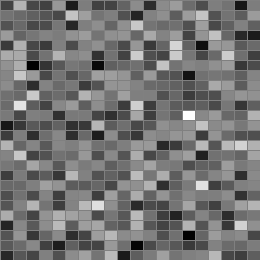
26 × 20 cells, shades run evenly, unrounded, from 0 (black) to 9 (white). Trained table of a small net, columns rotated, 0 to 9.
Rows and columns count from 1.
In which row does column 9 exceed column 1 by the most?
26
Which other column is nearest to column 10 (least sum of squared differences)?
12
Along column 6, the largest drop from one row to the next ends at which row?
3
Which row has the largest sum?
15
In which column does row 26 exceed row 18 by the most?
9
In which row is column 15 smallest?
24
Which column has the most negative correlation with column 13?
19
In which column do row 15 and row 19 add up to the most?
16
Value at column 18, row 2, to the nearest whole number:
4
